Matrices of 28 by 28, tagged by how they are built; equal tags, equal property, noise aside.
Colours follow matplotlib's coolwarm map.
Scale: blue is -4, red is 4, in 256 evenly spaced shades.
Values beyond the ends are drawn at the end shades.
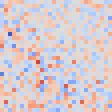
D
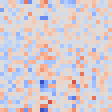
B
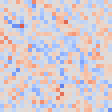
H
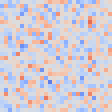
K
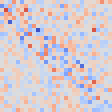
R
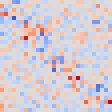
R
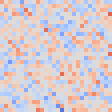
H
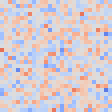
K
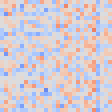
K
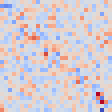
R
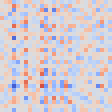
B
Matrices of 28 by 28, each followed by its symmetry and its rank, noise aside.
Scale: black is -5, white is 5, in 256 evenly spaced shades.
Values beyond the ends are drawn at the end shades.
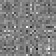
symmetric, rank three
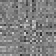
no symmetry, rank three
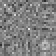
symmetric, rank five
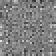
antisymmetric, rank four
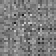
symmetric, rank three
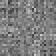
symmetric, rank three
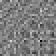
symmetric, rank five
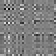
no symmetry, rank three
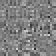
antisymmetric, rank four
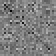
symmetric, rank four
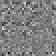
no symmetry, rank four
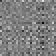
no symmetry, rank three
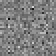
no symmetry, rank five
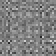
no symmetry, rank three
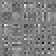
symmetric, rank three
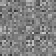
symmetric, rank three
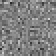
no symmetry, rank five
